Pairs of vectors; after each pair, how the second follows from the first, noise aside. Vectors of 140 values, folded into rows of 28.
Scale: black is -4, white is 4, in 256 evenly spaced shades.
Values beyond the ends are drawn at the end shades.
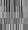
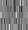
partly zeroed.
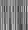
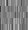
wrapped around, partly zeroed.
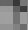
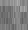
negated, shrunk.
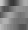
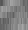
negated, shrunk.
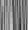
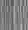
wrapped around, negated, shrunk.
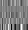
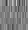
reversed, negated, shrunk.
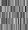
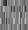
partly zeroed.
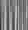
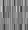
wrapped around, negated, partly zeroed.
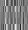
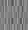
reversed, negated, shrunk.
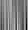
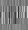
wrapped around, negated, partly zeroed.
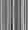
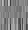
wrapped around, negated, partly zeroed.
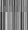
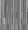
wrapped around, negated, shrunk.
